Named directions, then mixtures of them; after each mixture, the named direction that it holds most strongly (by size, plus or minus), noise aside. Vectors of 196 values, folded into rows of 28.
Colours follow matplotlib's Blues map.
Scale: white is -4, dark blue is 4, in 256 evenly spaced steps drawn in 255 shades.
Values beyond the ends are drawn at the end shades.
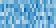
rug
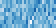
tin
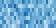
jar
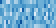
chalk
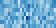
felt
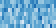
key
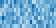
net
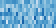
rug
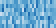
rug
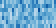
key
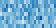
key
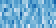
key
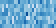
rug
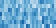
key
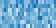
key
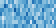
net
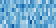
tin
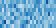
jar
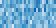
tin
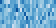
felt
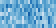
rug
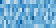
chalk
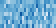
chalk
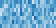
net
